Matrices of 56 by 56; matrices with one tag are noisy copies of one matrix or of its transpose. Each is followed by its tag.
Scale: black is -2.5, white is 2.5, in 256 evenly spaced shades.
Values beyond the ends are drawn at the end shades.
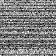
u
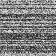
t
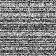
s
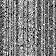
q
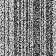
t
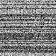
t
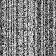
q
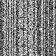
q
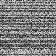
u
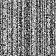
s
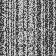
q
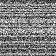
q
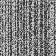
u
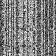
q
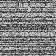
s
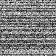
u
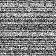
s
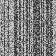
t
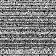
u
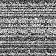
q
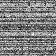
s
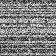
q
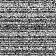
s
